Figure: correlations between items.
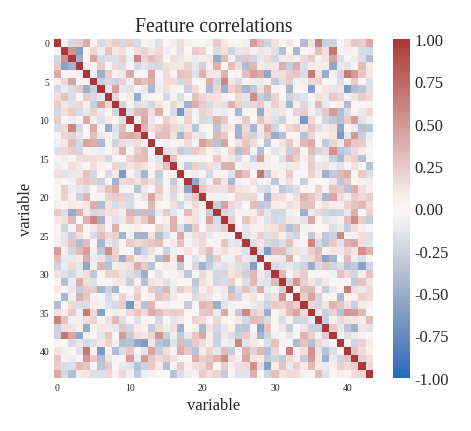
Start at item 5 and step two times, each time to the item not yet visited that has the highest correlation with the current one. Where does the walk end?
41
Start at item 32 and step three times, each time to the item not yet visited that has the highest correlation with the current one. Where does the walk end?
35
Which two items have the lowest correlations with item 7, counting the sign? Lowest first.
11, 29
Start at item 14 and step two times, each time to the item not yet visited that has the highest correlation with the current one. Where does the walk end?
1
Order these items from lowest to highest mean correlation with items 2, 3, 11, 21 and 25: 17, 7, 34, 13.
7, 17, 34, 13
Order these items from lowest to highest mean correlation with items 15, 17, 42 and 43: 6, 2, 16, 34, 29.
29, 2, 6, 16, 34
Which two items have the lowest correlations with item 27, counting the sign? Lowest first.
29, 11
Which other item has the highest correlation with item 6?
8
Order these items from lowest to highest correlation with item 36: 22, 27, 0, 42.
42, 22, 27, 0
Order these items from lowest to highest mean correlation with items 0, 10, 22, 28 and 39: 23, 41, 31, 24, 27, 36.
31, 24, 23, 27, 41, 36
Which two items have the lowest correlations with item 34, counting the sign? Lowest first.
10, 22
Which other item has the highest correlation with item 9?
38
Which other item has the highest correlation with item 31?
33
